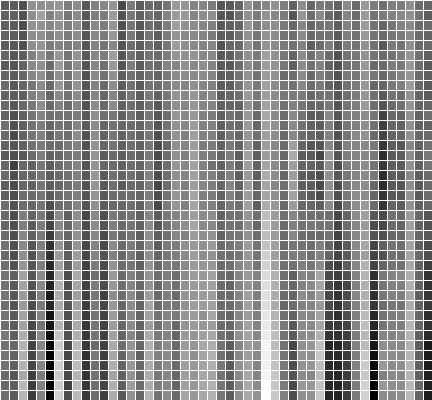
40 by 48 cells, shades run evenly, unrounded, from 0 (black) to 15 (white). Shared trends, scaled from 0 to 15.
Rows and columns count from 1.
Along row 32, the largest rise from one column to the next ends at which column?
7
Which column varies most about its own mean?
6
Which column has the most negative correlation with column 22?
5
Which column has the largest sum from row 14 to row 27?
30
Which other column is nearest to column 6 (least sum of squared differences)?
42
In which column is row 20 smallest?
43
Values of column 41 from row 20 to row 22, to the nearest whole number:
8 9 9
